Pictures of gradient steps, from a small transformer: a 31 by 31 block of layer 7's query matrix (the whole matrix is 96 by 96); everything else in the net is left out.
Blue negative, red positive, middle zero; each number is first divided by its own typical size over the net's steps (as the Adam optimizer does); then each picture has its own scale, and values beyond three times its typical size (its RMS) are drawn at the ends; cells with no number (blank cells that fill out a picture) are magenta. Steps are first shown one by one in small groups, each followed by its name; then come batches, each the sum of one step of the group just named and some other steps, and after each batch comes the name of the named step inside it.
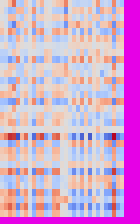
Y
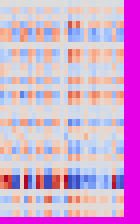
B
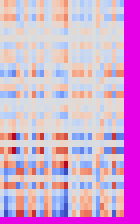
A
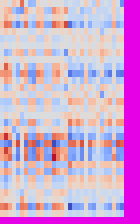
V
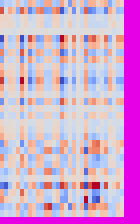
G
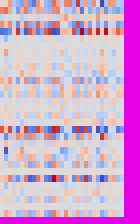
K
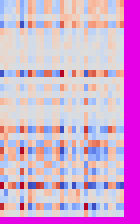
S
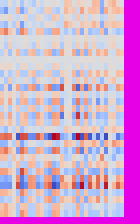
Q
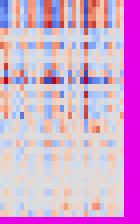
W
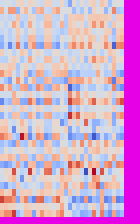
G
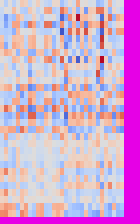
W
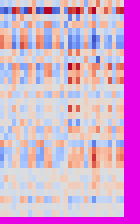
W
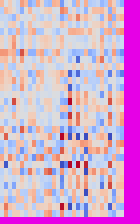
V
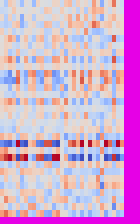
Q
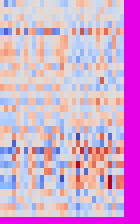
K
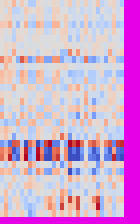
V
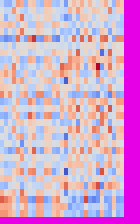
G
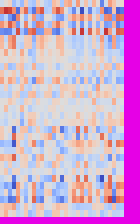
K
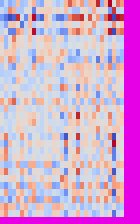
Q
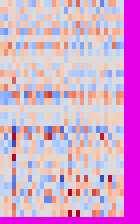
K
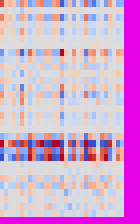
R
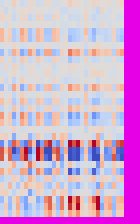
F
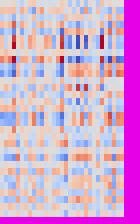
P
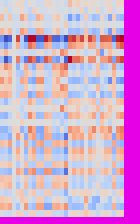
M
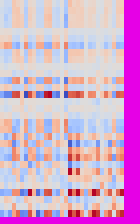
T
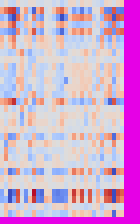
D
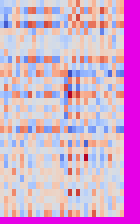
T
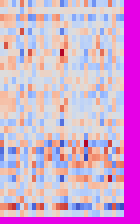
R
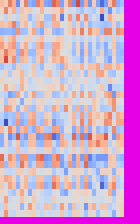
D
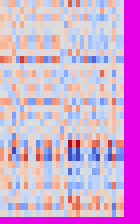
F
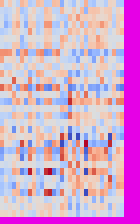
R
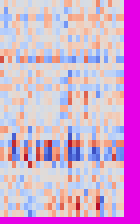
F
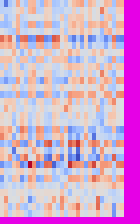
F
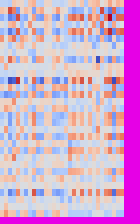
D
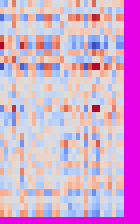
P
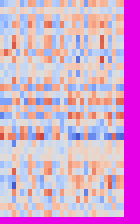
P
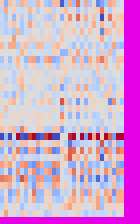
D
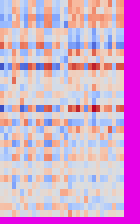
T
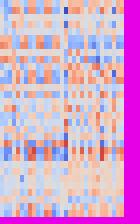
T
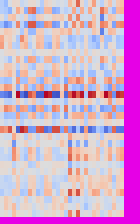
T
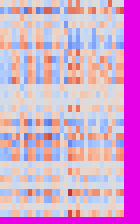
T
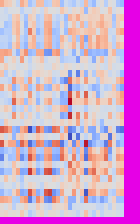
R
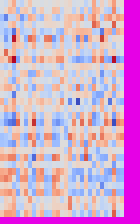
P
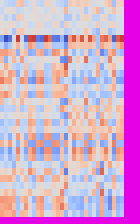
M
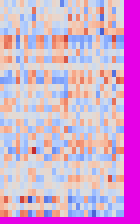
R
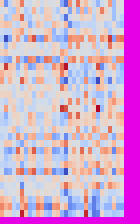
M
